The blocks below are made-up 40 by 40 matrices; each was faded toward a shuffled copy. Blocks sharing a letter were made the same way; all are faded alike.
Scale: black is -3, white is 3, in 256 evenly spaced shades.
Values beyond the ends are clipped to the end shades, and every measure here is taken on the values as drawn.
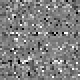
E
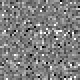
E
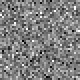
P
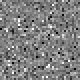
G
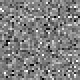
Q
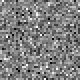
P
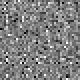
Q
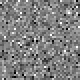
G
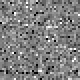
E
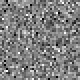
P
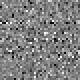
E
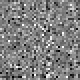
Q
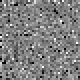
G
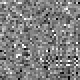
Q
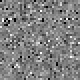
E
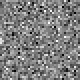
P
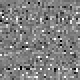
E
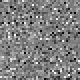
E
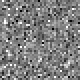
Q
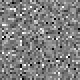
Q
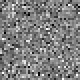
Q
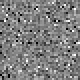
E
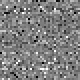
E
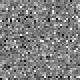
E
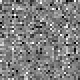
Q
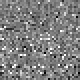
E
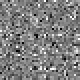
Q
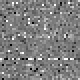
E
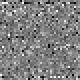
E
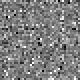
G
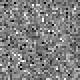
P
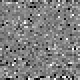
E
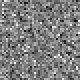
P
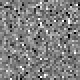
G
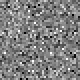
P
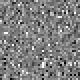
Q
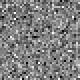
P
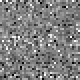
E
